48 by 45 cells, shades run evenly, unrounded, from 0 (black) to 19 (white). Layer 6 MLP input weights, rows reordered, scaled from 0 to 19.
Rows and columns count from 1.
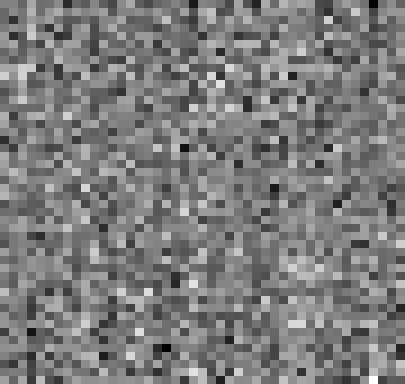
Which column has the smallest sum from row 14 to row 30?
36
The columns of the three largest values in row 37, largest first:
17, 14, 1
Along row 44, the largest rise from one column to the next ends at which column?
20
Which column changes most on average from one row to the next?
21
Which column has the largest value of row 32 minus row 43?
26
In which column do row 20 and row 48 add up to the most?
42
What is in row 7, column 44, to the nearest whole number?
7
